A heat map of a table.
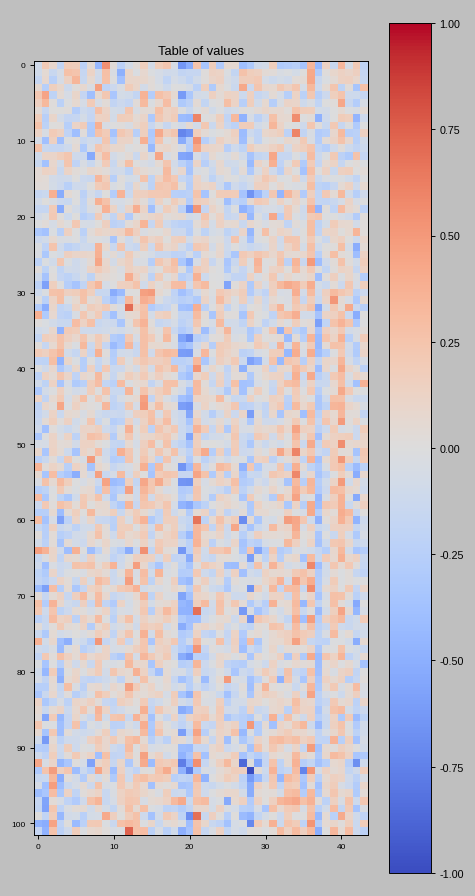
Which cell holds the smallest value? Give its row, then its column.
93, 28
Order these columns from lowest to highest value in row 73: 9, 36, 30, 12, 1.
1, 9, 30, 12, 36
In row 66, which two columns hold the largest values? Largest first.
36, 13
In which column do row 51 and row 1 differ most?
11
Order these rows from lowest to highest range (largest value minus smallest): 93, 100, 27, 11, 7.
27, 11, 7, 100, 93
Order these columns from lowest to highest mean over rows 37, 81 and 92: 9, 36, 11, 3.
3, 11, 9, 36
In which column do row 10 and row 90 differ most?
21
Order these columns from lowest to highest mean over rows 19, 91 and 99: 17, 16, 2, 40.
16, 17, 2, 40
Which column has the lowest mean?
20
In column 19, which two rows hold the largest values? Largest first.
97, 29
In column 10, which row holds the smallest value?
30
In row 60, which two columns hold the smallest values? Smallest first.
27, 3
